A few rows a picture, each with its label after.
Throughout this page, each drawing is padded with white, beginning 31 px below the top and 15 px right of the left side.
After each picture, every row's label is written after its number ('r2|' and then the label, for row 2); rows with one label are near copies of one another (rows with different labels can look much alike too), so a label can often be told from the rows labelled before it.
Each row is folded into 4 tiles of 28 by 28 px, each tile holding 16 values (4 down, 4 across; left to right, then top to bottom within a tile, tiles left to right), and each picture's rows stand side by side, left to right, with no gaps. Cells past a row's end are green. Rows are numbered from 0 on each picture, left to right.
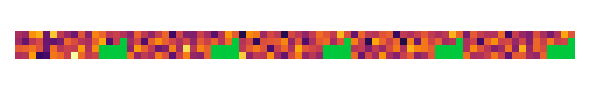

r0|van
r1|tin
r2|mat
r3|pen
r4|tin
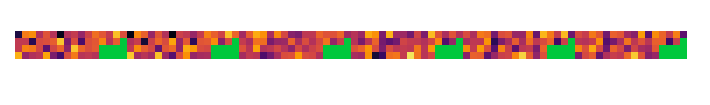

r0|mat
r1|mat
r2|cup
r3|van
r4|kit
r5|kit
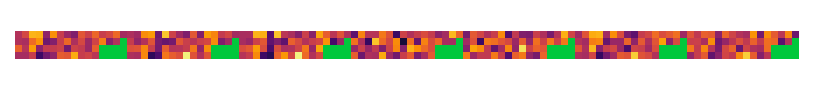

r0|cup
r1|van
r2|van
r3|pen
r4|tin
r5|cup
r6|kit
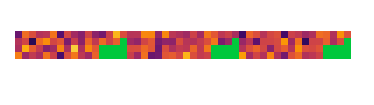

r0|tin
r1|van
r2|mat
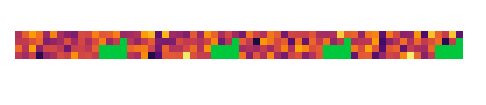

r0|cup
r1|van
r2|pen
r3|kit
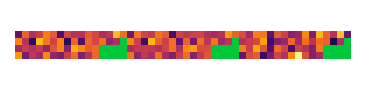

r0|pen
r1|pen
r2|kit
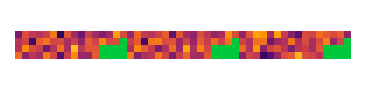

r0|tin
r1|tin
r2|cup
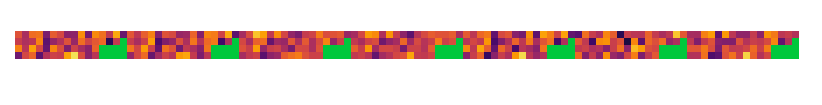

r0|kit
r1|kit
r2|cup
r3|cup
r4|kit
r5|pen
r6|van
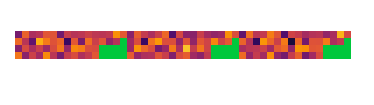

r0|pen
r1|tin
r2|pen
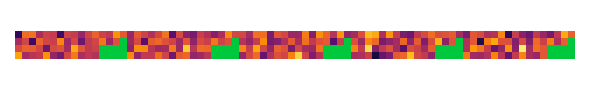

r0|mat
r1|tin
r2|kit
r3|cup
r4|tin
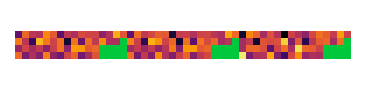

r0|pen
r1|pen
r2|mat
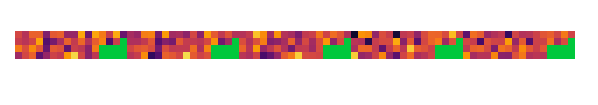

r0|kit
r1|van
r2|cup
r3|mat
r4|mat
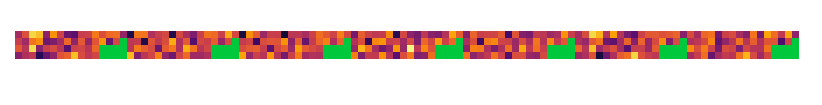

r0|cup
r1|mat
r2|mat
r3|tin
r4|tin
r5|cup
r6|kit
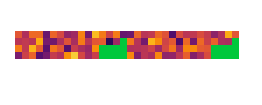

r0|kit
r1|pen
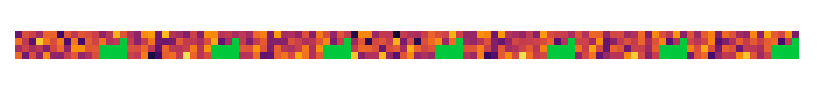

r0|pen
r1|van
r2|van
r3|mat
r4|van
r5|kit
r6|kit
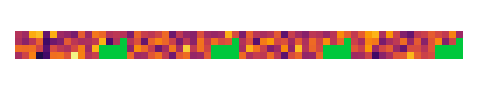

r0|van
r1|tin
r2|tin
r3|cup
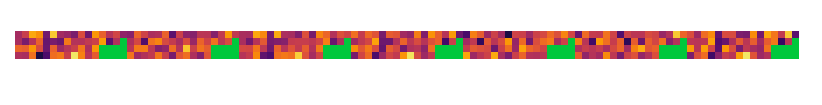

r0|van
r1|tin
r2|van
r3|kit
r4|mat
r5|pen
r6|kit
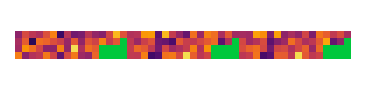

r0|tin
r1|van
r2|van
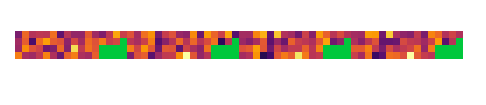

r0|tin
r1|kit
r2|van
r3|van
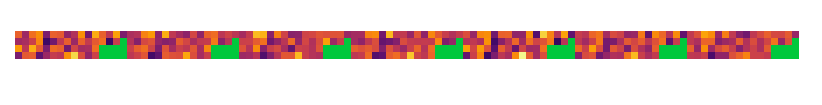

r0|kit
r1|van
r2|cup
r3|van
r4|kit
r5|kit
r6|cup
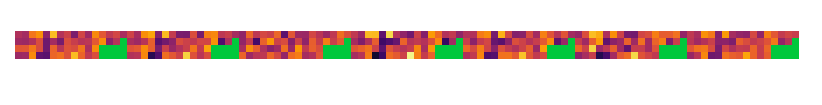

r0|van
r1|van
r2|tin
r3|van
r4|van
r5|cup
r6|van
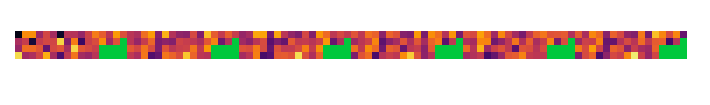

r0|mat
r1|van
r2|van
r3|kit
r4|cup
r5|kit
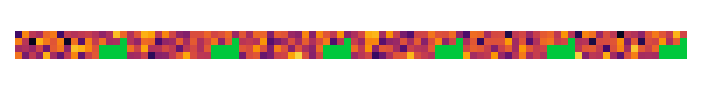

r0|pen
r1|cup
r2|kit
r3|cup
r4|mat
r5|mat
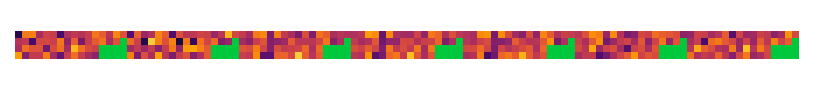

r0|mat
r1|pen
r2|van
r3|van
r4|van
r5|cup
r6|tin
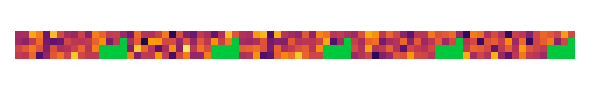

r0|van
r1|tin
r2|van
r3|cup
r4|mat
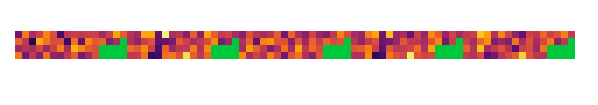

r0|pen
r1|van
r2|tin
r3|van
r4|cup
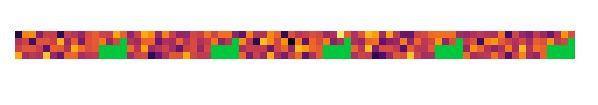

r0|mat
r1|cup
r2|pen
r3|cup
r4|tin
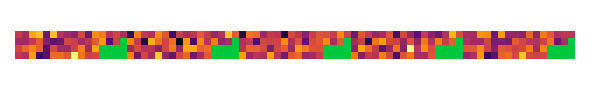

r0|van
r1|pen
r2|mat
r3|tin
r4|van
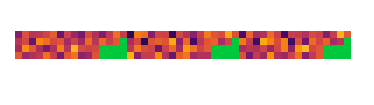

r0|tin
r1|mat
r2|pen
